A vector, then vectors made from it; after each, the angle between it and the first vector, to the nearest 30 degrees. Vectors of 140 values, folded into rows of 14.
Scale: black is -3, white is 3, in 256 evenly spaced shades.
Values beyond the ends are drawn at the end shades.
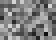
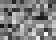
150 degrees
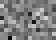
90 degrees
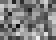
150 degrees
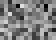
60 degrees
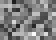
150 degrees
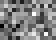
150 degrees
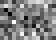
120 degrees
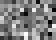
120 degrees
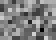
90 degrees
